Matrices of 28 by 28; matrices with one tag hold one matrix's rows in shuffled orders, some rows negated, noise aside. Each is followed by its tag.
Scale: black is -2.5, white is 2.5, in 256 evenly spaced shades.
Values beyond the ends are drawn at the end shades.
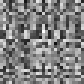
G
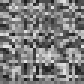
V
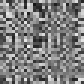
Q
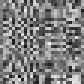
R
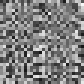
Q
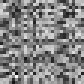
V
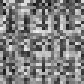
G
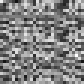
V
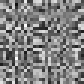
Q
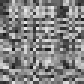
V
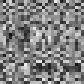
G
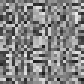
Q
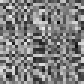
Q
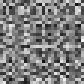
G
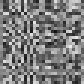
R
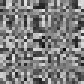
Q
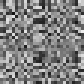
Q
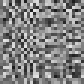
R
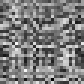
V
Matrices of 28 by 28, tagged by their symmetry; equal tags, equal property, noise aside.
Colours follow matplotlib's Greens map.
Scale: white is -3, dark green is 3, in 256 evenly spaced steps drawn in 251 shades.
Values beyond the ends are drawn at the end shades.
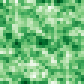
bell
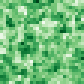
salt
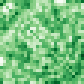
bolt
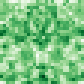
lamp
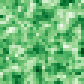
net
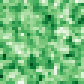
salt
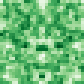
lamp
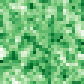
net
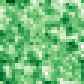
salt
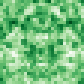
lamp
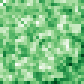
bolt
